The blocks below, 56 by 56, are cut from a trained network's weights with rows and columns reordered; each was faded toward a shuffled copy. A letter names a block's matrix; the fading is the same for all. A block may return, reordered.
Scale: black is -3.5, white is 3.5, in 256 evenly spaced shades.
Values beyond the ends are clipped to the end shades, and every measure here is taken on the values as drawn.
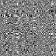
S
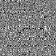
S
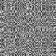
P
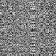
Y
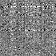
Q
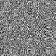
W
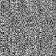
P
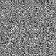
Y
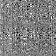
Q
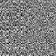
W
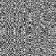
Y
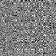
S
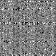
Q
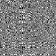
S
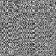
Y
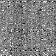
Q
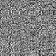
Y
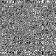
S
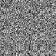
Y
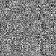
P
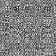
W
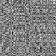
Y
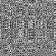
P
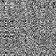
W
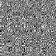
S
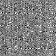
Q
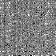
Q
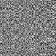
Y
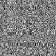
W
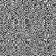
Y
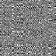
S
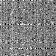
Q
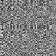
P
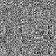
W
